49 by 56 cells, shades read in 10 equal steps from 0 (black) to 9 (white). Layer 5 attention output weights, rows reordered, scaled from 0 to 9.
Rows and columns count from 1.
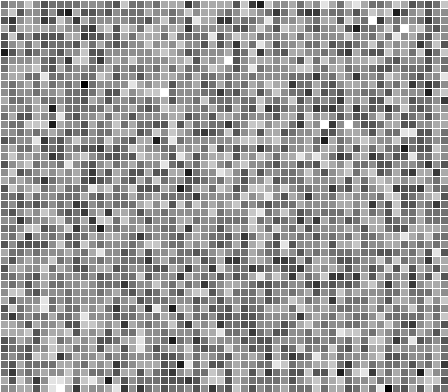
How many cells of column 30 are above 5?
14
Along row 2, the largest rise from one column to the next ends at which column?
10
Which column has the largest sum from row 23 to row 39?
33
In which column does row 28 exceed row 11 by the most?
11
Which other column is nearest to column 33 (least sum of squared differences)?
36
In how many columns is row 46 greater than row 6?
22
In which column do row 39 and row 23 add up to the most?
20
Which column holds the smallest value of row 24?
23
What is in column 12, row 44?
6
